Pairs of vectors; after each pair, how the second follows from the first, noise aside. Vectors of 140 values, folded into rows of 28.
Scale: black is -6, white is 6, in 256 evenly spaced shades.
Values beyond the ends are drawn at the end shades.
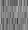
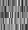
wrapped around, scaled up.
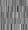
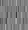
wrapped around, partly zeroed.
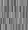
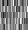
wrapped around, negated, scaled up.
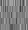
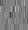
wrapped around, partly zeroed.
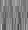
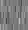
wrapped around, partly zeroed.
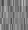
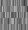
shuffled.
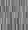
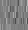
reversed, partly zeroed.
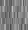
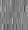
wrapped around, partly zeroed.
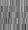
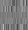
wrapped around, partly zeroed.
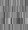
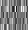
wrapped around, negated, scaled up.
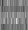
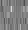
reversed, partly zeroed.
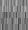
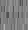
wrapped around, partly zeroed.
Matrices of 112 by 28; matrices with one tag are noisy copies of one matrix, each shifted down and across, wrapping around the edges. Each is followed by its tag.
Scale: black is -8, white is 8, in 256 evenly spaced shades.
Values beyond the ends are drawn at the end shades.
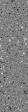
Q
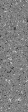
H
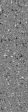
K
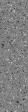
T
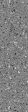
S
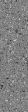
T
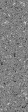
H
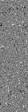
K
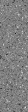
T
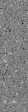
H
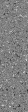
K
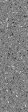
S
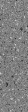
T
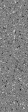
S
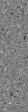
T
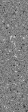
Q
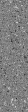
Q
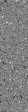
K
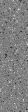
T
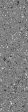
T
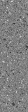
T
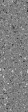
Q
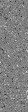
S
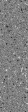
Q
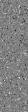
S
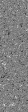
H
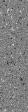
Q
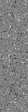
S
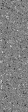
S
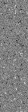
S
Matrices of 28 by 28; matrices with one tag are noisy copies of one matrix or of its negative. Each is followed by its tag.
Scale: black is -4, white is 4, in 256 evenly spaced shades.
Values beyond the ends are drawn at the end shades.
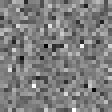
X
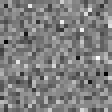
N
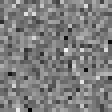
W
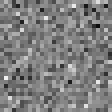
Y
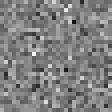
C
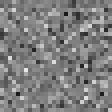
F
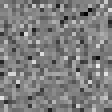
N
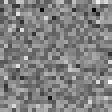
Y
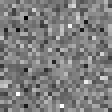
F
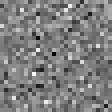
C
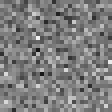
C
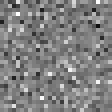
Y
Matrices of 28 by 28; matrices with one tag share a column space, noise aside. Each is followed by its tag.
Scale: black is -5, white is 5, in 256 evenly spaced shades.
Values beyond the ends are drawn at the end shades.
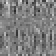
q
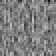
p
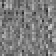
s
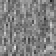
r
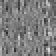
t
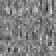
t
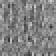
p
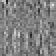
q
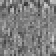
q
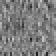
p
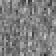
t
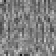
r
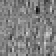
t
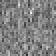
s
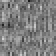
p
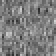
t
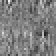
q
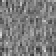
t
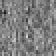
s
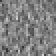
r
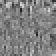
q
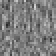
p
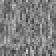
r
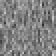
s
